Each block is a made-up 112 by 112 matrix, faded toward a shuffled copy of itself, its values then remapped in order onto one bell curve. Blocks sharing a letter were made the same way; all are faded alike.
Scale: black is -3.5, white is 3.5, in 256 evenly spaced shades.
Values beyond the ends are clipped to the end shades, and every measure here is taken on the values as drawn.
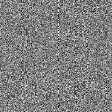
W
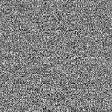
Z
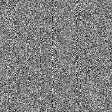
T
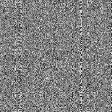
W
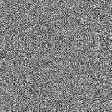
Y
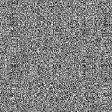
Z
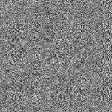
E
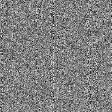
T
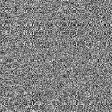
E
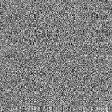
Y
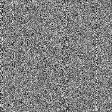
T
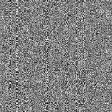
W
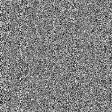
T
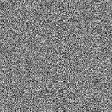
Y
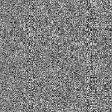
W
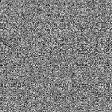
Z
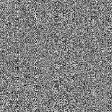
W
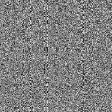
W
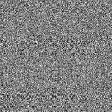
Z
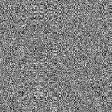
E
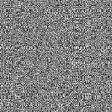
E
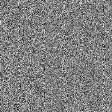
T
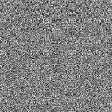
Z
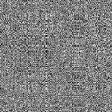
E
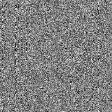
T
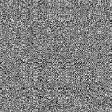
E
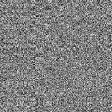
Y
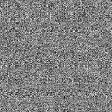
Z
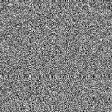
Y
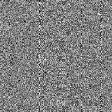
W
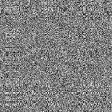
Y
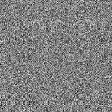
Y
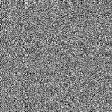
Y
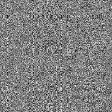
W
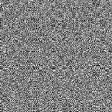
E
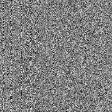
T
